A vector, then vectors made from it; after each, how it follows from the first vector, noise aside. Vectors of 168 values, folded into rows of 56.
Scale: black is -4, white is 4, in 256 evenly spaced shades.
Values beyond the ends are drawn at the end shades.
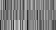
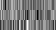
sign-scrambled.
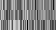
sign-scrambled.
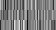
copied.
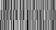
copied.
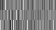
negated, partly zeroed.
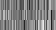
wrapped around.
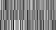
copied.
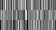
sign-scrambled.
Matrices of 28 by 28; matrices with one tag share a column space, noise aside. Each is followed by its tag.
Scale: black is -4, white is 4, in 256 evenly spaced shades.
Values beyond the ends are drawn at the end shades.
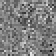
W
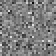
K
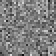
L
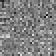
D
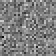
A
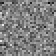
K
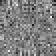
W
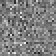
D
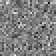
K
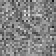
A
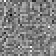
A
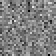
L
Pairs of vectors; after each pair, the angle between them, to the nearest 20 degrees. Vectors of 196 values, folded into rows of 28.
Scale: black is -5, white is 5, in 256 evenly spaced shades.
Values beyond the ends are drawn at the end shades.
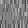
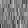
60 degrees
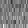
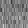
40 degrees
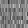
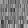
60 degrees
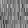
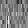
80 degrees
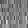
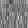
120 degrees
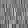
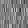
40 degrees
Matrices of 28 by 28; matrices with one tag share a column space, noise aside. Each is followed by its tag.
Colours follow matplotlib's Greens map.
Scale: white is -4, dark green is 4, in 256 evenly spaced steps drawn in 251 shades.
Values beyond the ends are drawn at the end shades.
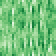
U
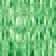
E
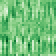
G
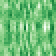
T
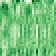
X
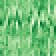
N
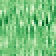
N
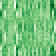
T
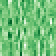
E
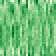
X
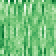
X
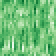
U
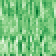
G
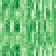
T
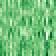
E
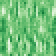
G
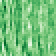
U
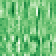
G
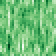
U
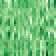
E
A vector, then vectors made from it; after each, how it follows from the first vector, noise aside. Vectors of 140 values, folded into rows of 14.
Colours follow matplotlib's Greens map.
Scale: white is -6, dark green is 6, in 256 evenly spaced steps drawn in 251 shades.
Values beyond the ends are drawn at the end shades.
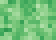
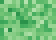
sign-scrambled.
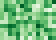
reversed, negated, scaled up.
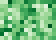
scaled up.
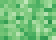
reversed.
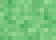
wrapped around, negated, shrunk.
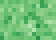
wrapped around, negated, partly zeroed.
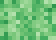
reversed.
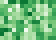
scaled up.
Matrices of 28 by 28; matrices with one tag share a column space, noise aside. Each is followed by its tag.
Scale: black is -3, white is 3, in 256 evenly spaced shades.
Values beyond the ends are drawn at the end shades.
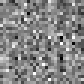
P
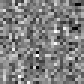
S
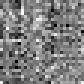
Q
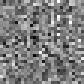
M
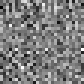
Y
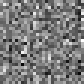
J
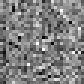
P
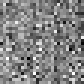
P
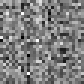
J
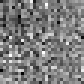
Q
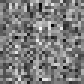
Y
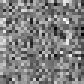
S
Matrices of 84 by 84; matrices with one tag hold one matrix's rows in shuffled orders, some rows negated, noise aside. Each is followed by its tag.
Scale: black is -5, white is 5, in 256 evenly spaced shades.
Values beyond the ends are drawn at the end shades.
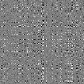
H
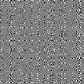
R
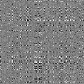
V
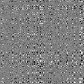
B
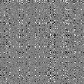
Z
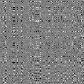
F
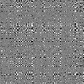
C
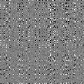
Z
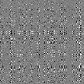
R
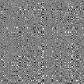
H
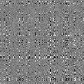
Z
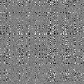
Z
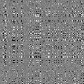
F
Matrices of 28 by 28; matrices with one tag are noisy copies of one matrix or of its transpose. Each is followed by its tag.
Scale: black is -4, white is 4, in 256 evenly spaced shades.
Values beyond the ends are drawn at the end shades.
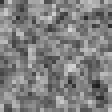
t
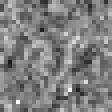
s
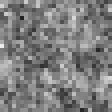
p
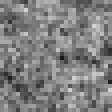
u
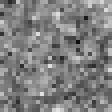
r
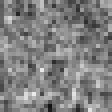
u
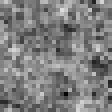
p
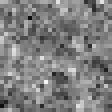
p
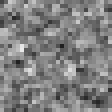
t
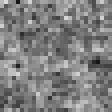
p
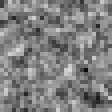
t
